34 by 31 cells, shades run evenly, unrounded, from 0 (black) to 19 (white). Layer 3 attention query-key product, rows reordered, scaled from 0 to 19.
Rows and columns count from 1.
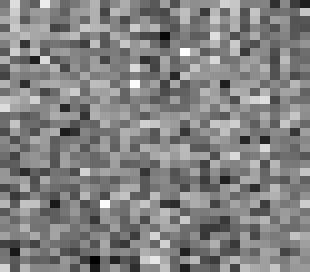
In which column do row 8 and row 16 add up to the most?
22
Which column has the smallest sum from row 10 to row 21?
9
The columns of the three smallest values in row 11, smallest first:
23, 3, 17
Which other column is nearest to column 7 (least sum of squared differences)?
8
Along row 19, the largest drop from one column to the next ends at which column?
20
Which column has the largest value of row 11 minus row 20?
14
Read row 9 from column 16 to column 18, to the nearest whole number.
5 12 8
